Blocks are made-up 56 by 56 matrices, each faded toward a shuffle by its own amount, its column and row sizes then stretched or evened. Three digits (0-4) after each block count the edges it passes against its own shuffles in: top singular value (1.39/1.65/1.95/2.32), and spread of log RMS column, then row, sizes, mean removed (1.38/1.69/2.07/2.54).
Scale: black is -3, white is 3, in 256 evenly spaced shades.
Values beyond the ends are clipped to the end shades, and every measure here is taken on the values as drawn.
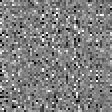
2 4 0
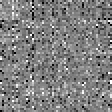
2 4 0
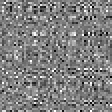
4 2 4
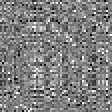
4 2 1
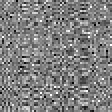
4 1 0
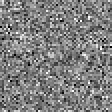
1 0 0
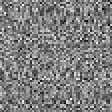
4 0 2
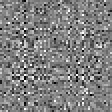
4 3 2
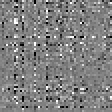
1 4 4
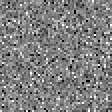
0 0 0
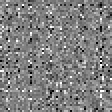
0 4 2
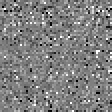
0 3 3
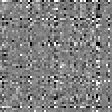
4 4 3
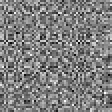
4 0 3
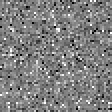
1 0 0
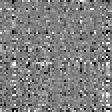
3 4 4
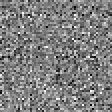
1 1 3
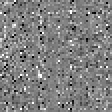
0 4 1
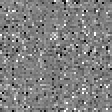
0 2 2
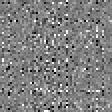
1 4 2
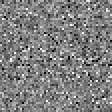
0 0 2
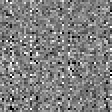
2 4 3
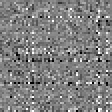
3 3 4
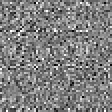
3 1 2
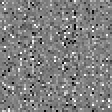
0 3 1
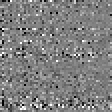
1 3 4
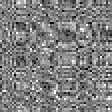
4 1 1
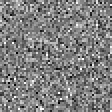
1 0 0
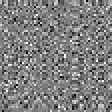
4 1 0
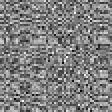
4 2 0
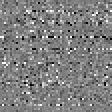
1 1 4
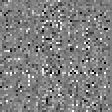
1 4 2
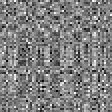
4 3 1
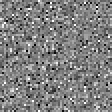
1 2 1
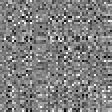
4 3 3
